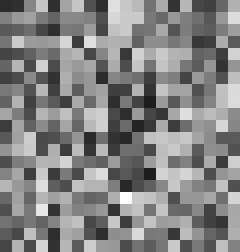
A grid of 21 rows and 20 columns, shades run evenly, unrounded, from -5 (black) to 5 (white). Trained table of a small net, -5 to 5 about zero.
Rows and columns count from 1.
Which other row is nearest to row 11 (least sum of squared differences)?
9
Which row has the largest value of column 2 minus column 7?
4
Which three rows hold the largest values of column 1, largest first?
16, 10, 13
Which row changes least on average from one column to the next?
2
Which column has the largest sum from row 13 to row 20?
14
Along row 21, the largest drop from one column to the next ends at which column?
5
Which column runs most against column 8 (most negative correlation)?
7
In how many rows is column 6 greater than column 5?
18
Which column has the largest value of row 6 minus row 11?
12
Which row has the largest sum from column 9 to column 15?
17
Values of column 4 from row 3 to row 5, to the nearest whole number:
-2 1 0
